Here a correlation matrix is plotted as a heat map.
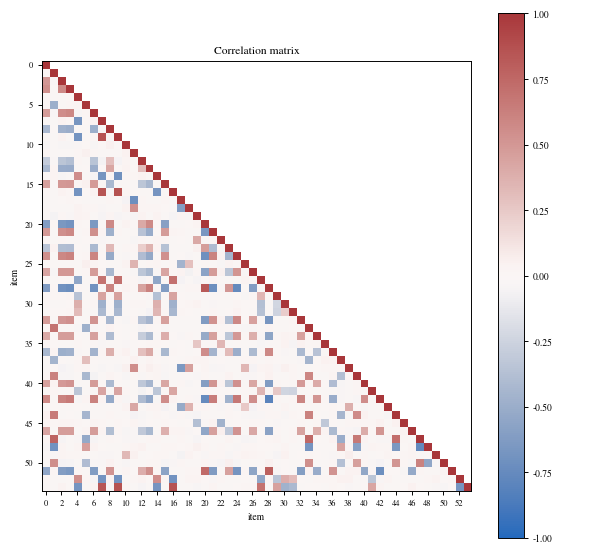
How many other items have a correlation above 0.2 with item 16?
6
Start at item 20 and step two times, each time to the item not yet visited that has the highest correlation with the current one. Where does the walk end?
51
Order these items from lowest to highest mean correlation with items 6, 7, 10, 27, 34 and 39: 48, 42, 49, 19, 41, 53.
48, 19, 49, 41, 42, 53
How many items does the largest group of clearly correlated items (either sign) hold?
21
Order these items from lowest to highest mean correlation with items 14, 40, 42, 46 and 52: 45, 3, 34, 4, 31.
45, 31, 4, 34, 3
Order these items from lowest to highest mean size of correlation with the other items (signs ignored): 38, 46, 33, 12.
38, 33, 12, 46
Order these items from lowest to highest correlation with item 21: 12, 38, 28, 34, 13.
28, 13, 12, 38, 34
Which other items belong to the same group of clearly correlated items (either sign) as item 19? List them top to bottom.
22, 35, 45
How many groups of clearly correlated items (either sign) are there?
6
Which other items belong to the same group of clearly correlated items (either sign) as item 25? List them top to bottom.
11, 17, 18, 38, 43
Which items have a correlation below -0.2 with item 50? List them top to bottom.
5, 37, 48
